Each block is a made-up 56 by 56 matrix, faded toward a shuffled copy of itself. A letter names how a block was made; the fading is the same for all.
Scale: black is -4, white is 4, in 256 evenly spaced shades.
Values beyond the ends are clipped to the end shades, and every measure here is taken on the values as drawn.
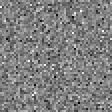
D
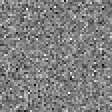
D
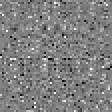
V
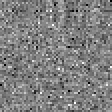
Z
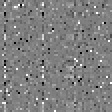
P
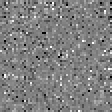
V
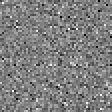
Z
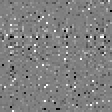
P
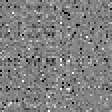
V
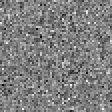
D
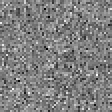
Z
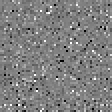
V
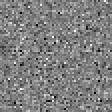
Z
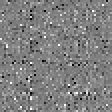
P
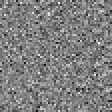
Z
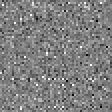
Z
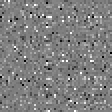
V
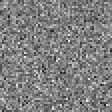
D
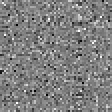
Z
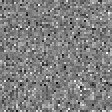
Z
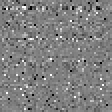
P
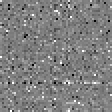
V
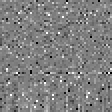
V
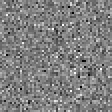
Z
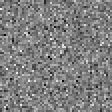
D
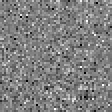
Z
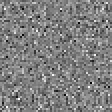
Z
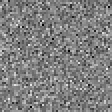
D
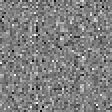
Z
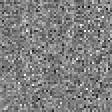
Z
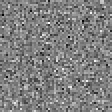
D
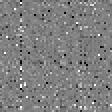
P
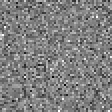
Z
